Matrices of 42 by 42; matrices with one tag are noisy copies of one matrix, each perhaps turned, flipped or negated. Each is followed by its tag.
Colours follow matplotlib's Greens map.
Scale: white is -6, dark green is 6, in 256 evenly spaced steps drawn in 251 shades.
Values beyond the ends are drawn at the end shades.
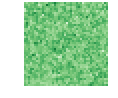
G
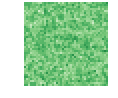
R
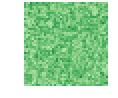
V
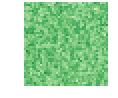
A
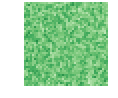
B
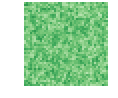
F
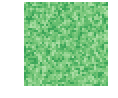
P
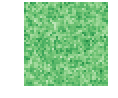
R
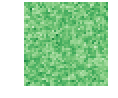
G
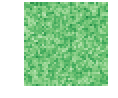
V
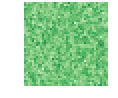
A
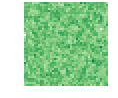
P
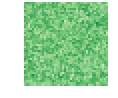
V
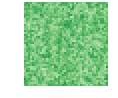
R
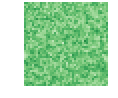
B
